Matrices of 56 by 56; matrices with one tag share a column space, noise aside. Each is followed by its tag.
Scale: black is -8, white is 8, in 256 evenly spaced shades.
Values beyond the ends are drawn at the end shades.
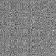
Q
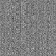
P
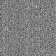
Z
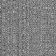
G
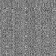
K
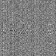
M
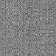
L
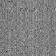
K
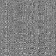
P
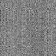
K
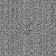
M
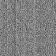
Z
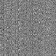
L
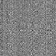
M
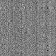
G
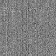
K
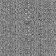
L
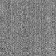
P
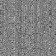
P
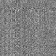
K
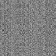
M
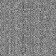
Z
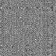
G
